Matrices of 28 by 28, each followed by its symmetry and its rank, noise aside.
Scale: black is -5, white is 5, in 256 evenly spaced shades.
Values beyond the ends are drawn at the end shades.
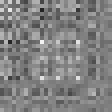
symmetric, rank two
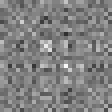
symmetric, rank three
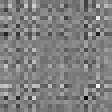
antisymmetric, rank two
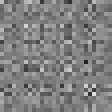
symmetric, rank two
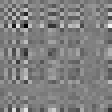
symmetric, rank one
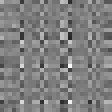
no symmetry, rank one
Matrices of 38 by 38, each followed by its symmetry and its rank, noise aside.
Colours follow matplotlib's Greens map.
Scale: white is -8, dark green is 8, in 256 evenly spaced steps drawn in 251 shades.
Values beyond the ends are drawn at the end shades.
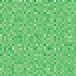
no symmetry, rank three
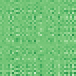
antisymmetric, rank two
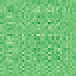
no symmetry, rank three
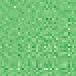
no symmetry, rank three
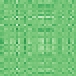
no symmetry, rank two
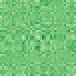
no symmetry, rank three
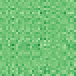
no symmetry, rank three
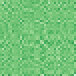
symmetric, rank three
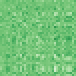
no symmetry, rank three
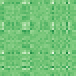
symmetric, rank one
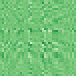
no symmetry, rank two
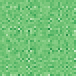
no symmetry, rank three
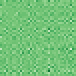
antisymmetric, rank two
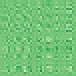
no symmetry, rank three
